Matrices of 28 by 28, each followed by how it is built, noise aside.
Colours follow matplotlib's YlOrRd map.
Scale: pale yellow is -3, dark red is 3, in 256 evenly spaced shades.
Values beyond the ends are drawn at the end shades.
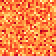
noise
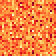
uneven columns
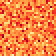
noise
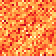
Hankel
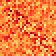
banded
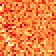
lower triangular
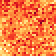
smooth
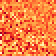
lower triangular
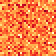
repeating rows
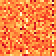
uneven columns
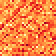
Hankel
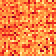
blocks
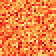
noise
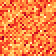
Hankel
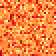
noise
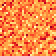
Hankel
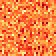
repeating rows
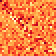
banded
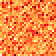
Hankel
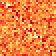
banded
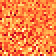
lower triangular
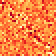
banded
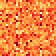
uneven columns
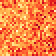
smooth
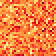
repeating rows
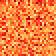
blocks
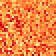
lower triangular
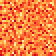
repeating rows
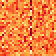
uneven columns
